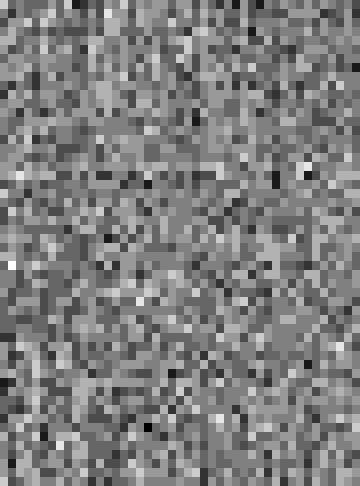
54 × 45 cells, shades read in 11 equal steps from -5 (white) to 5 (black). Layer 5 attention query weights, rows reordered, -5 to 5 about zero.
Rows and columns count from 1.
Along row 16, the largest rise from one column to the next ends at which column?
5
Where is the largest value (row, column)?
48, 19
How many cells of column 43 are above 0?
15
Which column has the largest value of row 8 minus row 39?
43
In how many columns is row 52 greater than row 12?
21
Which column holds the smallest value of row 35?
28
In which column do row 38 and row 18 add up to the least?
44
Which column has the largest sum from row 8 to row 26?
35
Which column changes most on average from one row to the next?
2
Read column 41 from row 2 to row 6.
3 -1 -1 1 -1
